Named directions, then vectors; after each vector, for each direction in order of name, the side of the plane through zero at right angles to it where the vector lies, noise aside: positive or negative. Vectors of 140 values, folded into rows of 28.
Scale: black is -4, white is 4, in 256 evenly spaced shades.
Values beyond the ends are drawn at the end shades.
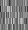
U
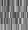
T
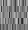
negative, negative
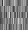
positive, positive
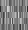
negative, positive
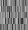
negative, negative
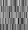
negative, negative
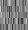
negative, negative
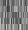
positive, negative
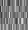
positive, positive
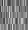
positive, positive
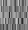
negative, negative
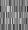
negative, positive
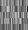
negative, positive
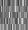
positive, positive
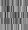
positive, negative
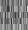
positive, negative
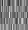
positive, positive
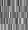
positive, positive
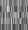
negative, positive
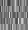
positive, positive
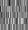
positive, positive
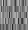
negative, negative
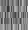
positive, negative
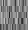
negative, negative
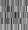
positive, negative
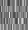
positive, positive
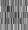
positive, negative
